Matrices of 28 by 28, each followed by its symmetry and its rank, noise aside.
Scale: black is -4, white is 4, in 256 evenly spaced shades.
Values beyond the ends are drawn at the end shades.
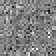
symmetric, rank six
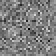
symmetric, rank six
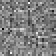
antisymmetric, rank six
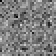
symmetric, rank six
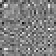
symmetric, rank four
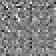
no symmetry, rank five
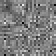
symmetric, rank four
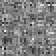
antisymmetric, rank four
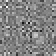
symmetric, rank six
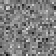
symmetric, rank five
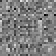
no symmetry, rank four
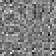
no symmetry, rank five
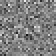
antisymmetric, rank six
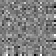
antisymmetric, rank four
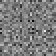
no symmetry, rank four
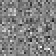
no symmetry, rank six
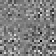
no symmetry, rank four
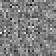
antisymmetric, rank six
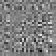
antisymmetric, rank four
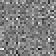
antisymmetric, rank four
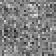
antisymmetric, rank six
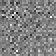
symmetric, rank four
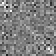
symmetric, rank five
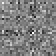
symmetric, rank five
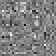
no symmetry, rank five
